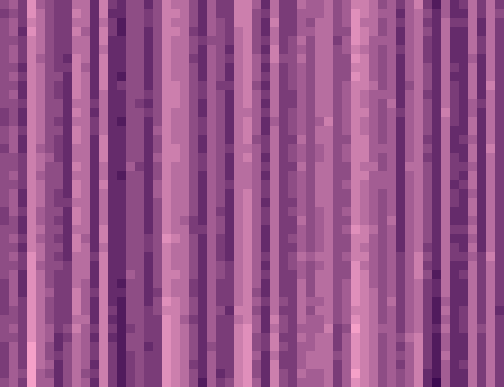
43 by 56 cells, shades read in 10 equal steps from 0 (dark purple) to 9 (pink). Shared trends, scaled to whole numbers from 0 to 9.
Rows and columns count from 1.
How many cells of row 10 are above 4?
24
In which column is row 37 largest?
40
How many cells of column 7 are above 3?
11
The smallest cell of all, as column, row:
49, 43
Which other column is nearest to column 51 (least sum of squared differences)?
23
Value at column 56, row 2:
4
